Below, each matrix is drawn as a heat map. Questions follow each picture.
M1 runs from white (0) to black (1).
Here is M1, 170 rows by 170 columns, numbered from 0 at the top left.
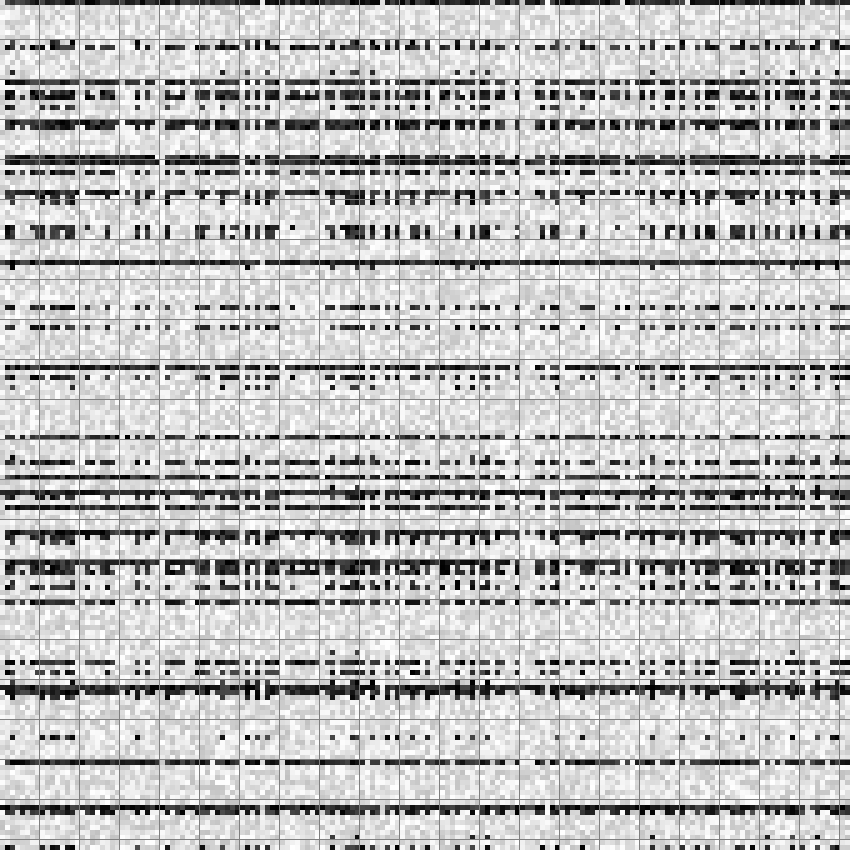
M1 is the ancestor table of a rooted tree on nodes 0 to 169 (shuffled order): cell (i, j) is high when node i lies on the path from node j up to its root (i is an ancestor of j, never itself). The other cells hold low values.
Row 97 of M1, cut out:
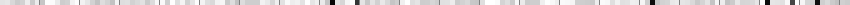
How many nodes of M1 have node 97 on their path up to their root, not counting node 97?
6
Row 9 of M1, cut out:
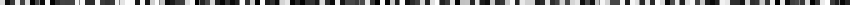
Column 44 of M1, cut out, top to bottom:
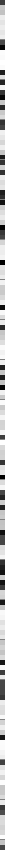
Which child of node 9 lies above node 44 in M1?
34
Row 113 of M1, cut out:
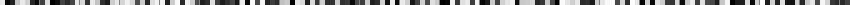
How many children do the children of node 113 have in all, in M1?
3
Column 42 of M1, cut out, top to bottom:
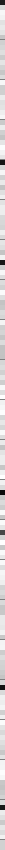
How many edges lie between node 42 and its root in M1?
7
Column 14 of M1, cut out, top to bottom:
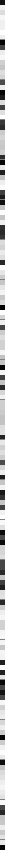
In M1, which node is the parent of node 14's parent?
77
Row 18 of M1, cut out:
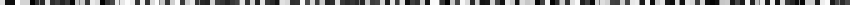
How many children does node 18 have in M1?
7
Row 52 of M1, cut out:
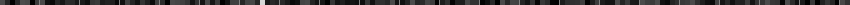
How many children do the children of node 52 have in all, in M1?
1
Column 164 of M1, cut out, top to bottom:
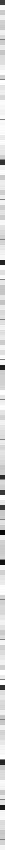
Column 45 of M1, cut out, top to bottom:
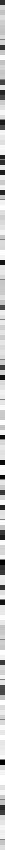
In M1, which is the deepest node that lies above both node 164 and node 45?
95
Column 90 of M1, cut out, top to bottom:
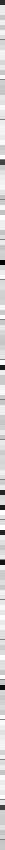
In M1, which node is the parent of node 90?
101
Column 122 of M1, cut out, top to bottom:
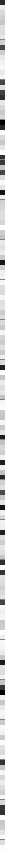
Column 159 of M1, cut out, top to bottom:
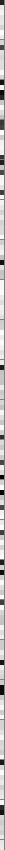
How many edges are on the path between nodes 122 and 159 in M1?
2
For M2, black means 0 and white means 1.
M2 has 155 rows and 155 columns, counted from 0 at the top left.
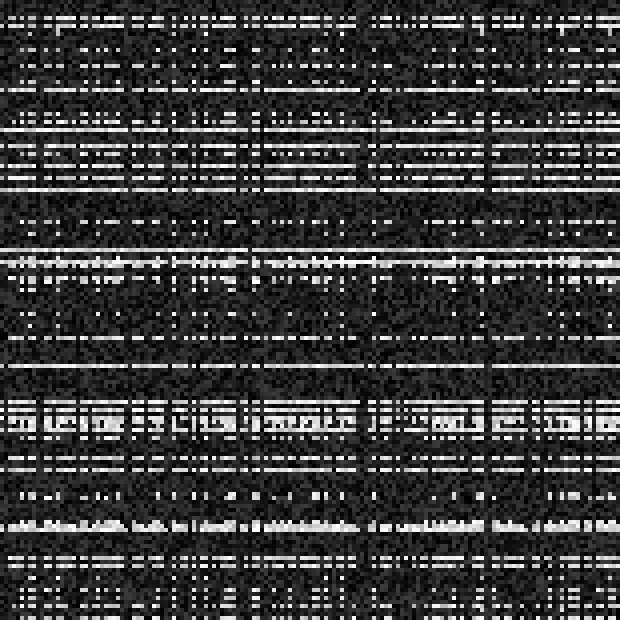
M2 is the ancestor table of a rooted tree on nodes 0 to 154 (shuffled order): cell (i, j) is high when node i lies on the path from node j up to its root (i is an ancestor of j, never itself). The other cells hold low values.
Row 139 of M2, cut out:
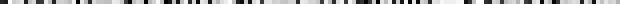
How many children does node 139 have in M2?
7
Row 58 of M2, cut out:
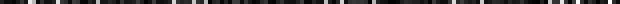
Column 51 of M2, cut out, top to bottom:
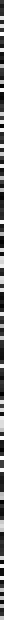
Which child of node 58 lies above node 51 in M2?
144
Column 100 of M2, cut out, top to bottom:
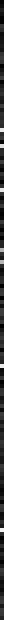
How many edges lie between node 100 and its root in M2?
7
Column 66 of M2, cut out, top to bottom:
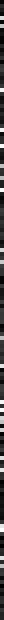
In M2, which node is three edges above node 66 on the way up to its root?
84
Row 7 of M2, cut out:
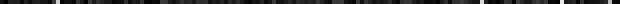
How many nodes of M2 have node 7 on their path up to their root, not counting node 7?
4
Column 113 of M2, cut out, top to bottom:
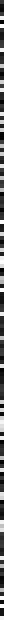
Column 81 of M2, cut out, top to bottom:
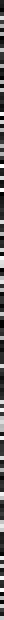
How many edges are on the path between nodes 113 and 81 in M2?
4
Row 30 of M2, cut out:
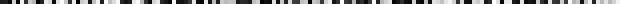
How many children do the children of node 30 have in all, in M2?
6
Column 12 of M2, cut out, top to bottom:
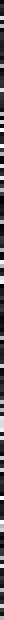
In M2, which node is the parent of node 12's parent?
124
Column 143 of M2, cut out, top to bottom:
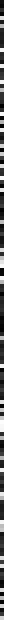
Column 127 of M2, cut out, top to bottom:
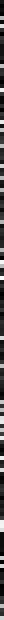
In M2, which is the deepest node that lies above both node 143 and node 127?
130
